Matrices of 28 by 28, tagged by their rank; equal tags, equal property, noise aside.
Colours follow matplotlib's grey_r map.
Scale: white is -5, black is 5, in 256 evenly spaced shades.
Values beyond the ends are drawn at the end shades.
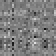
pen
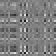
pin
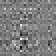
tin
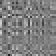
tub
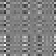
pin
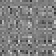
tin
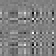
pin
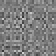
tin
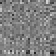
pen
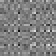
tub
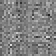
pen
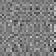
pen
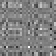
tub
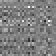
tin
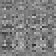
pen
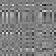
tub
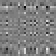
tub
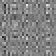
tin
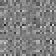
tin
